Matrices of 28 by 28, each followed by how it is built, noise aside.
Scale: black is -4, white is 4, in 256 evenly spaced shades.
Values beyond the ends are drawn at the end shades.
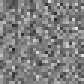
repeating rows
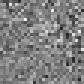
upper triangular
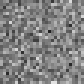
repeating rows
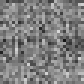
blocks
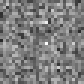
blocks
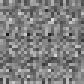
repeating columns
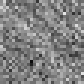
Toeplitz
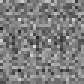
repeating columns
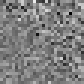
upper triangular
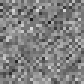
Hankel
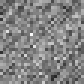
Hankel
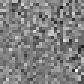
upper triangular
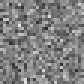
noise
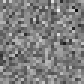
noise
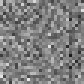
repeating rows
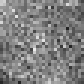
smooth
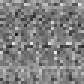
repeating columns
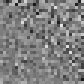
upper triangular
